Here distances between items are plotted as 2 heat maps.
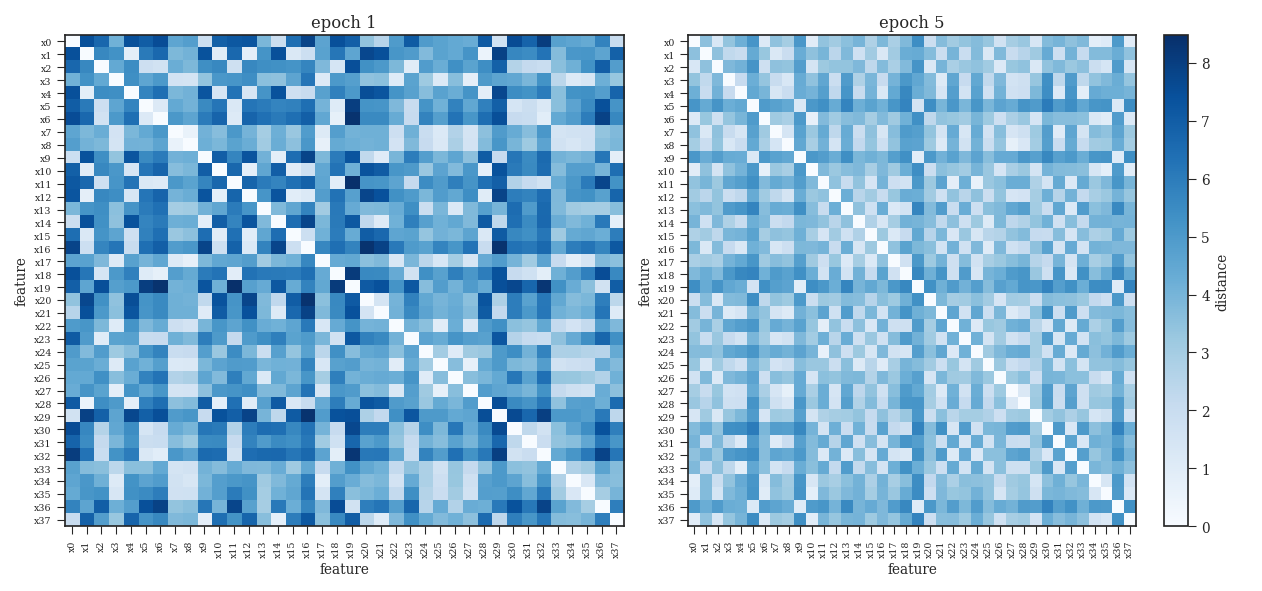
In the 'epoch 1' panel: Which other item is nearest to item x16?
x12
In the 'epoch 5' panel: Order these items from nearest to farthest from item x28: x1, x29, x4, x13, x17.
x4, x1, x29, x17, x13
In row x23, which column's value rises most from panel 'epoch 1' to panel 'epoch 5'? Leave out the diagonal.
x18
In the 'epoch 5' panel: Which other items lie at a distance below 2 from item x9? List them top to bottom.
x5, x19, x36
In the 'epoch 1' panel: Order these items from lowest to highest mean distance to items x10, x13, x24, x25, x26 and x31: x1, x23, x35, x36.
x35, x36, x1, x23
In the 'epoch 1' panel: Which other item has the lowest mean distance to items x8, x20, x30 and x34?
x17
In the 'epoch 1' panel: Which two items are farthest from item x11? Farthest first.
x19, x36
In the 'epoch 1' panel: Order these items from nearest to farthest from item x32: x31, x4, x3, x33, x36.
x31, x33, x3, x4, x36
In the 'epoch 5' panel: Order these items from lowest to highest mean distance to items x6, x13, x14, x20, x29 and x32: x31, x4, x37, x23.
x37, x23, x31, x4
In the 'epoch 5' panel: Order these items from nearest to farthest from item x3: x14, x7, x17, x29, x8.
x8, x7, x14, x29, x17
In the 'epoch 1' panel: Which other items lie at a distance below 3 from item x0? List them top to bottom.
x9, x14, x21, x29, x37
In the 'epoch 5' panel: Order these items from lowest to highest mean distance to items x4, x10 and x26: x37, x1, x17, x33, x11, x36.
x37, x33, x1, x17, x11, x36
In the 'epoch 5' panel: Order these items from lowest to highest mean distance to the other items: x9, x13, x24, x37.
x37, x24, x13, x9
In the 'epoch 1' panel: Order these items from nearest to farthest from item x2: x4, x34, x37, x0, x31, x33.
x31, x33, x34, x37, x4, x0
